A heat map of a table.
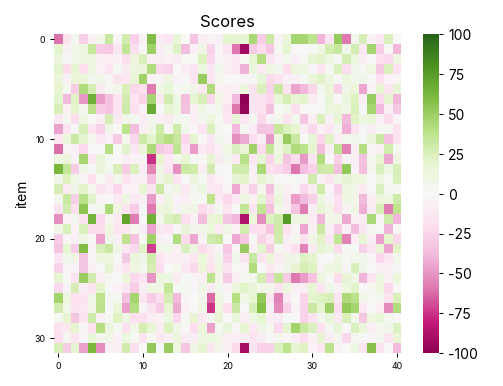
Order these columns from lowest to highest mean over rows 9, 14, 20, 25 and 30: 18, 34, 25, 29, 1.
34, 29, 25, 1, 18
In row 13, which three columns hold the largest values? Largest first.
0, 34, 24
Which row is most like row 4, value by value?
2
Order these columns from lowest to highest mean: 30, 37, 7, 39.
39, 7, 30, 37
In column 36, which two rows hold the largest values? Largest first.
11, 0
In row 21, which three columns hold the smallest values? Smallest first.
11, 29, 39
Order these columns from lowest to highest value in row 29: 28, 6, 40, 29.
6, 40, 29, 28
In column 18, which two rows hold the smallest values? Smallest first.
27, 26
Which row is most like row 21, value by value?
17
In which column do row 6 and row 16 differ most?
22
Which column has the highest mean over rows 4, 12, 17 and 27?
24
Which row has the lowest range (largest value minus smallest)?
30
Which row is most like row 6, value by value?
31
